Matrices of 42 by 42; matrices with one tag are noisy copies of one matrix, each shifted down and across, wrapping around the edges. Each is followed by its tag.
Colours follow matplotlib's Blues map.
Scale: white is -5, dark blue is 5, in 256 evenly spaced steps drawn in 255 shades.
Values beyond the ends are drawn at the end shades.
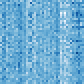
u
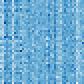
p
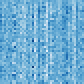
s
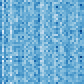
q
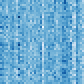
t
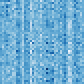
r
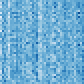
q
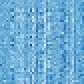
s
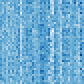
t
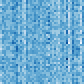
s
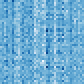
p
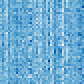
s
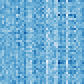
p
